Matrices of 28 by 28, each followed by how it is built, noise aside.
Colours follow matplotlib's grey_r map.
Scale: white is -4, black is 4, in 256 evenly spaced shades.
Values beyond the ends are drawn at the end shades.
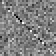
diagonal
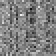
blocks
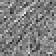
Hankel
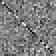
diagonal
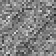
Hankel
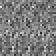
repeating columns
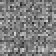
blocks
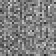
blocks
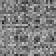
blocks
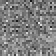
blocks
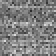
blocks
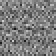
repeating columns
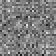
low rank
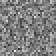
repeating columns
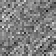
Hankel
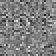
low rank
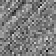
Hankel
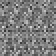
repeating columns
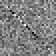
diagonal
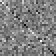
diagonal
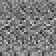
repeating columns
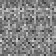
repeating columns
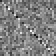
diagonal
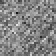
Hankel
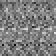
repeating columns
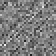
Hankel
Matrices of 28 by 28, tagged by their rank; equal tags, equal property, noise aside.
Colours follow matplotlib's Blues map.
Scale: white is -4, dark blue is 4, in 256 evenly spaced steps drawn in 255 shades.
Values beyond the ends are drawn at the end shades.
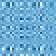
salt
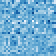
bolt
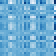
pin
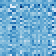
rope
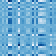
pin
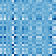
pin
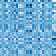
salt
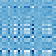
pin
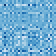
rope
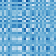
pin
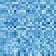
bolt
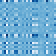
pin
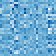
rope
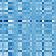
pin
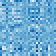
bolt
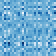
salt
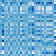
salt
